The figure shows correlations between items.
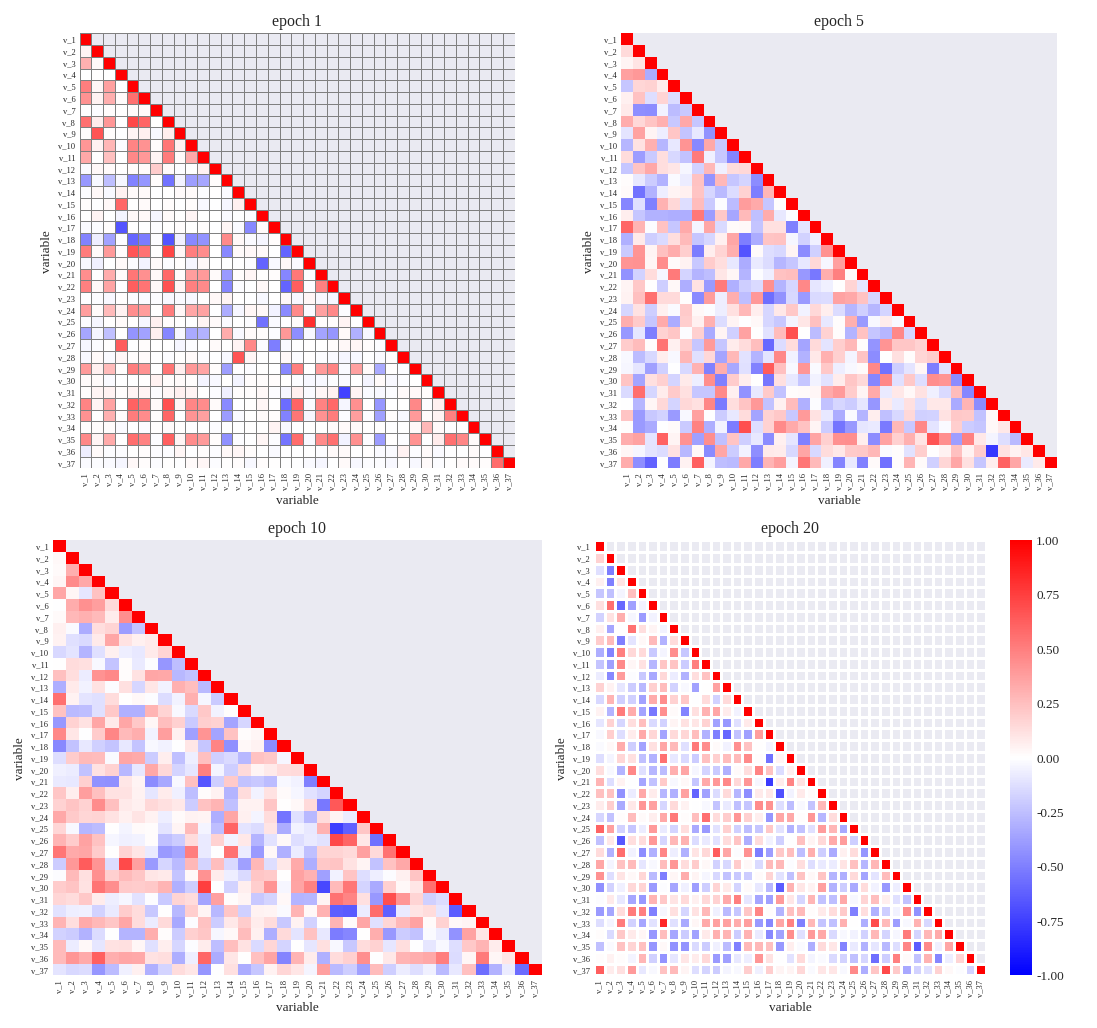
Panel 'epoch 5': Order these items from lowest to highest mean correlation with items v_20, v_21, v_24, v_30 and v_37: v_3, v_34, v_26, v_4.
v_3, v_34, v_26, v_4
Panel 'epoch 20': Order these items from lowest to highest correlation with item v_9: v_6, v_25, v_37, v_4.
v_4, v_37, v_25, v_6
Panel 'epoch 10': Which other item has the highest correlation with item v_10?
v_13
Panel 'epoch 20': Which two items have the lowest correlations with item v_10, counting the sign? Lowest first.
v_22, v_2
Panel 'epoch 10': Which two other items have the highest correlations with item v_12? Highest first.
v_30, v_36
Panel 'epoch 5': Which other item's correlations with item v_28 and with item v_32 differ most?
v_36
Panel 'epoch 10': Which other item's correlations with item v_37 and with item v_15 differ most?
v_33
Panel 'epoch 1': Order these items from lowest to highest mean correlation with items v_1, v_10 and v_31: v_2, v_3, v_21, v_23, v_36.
v_23, v_36, v_2, v_3, v_21
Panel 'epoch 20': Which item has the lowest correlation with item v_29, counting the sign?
v_7
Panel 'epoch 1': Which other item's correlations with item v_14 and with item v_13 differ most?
v_28
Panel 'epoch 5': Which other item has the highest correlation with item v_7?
v_37
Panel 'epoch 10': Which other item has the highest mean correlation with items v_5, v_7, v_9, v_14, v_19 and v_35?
v_17
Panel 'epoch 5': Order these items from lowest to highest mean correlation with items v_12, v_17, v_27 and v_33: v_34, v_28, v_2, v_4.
v_34, v_28, v_2, v_4
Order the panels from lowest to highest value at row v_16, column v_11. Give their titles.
epoch 10, epoch 1, epoch 20, epoch 5
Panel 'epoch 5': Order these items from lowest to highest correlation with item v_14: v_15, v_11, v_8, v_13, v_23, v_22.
v_23, v_22, v_8, v_15, v_11, v_13
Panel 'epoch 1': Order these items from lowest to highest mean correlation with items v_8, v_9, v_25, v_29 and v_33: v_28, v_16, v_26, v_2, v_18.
v_18, v_26, v_16, v_28, v_2
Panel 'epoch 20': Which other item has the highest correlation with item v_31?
v_14
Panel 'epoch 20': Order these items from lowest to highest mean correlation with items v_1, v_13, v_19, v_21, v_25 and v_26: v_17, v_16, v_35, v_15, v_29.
v_17, v_35, v_16, v_29, v_15
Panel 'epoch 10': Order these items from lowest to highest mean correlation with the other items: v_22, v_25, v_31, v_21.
v_21, v_25, v_31, v_22
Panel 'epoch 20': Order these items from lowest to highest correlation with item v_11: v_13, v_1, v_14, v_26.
v_1, v_26, v_13, v_14
